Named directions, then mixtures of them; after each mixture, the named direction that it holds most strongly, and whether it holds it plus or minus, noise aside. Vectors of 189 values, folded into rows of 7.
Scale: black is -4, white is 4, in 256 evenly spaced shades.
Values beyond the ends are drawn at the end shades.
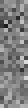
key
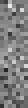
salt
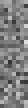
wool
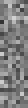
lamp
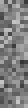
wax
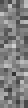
wax, minus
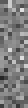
salt, plus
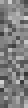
wax, plus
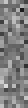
lamp, plus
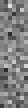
salt, plus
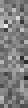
key, minus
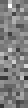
salt, plus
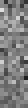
key, minus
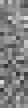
wax, plus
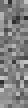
wax, minus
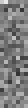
salt, minus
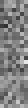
key, plus
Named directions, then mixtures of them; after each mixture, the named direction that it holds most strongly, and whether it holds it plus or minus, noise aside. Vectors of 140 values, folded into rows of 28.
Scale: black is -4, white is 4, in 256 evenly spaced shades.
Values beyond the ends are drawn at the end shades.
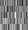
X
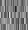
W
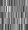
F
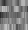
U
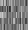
F, minus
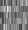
F, plus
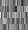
W, plus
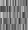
F, minus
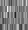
X, minus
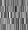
W, plus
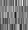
X, minus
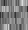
U, plus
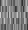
W, plus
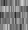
U, plus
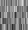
X, minus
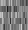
F, minus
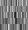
X, minus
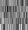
F, minus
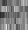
U, plus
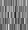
X, minus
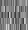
W, plus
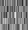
X, plus
